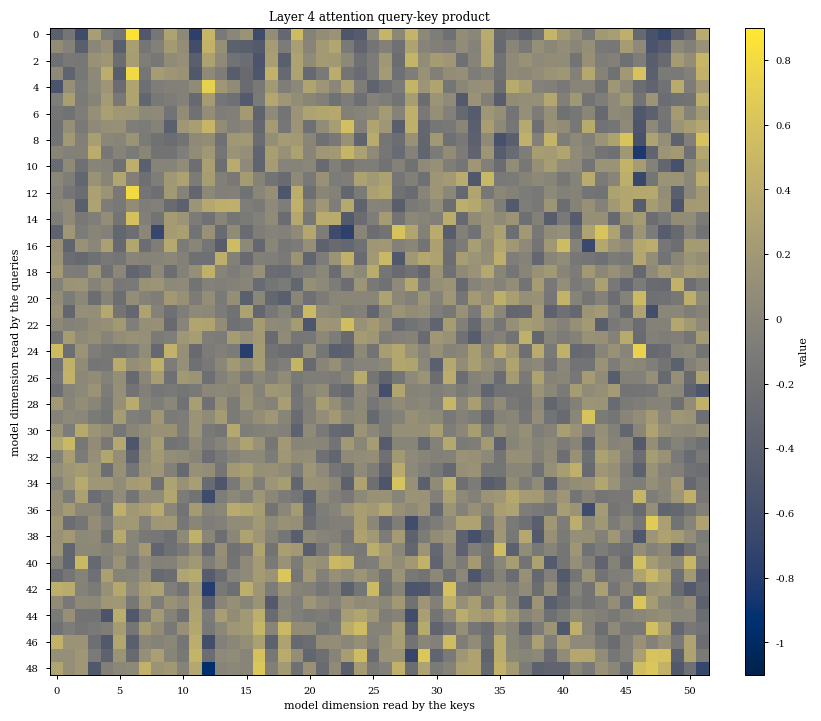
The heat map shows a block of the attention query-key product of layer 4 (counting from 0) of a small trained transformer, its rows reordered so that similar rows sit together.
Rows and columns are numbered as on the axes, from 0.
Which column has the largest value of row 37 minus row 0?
47
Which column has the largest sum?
31
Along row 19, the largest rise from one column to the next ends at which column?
49
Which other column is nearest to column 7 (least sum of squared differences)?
2
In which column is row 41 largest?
18
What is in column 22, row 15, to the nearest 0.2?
-0.6
